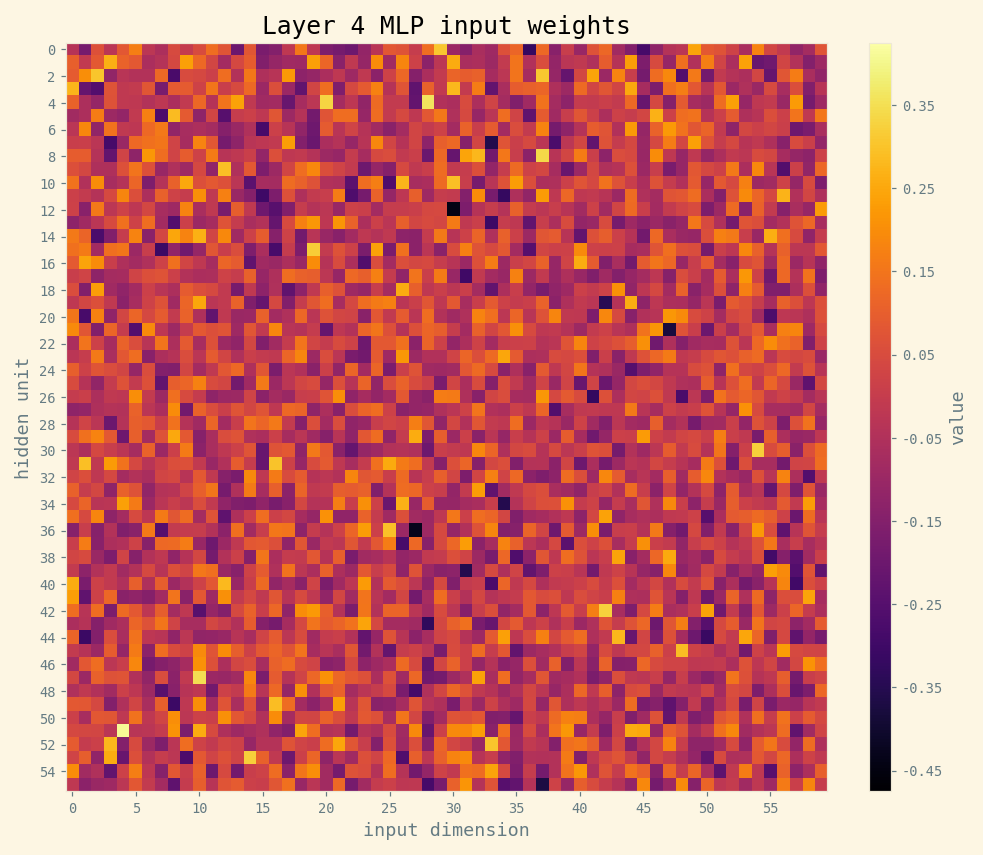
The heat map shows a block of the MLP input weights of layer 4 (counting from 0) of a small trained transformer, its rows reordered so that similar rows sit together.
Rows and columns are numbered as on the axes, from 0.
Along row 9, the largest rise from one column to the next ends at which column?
12
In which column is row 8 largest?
37
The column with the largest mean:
0
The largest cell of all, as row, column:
51, 4
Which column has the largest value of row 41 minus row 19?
42
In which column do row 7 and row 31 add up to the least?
38
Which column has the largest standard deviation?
33
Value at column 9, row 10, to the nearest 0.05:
0.25
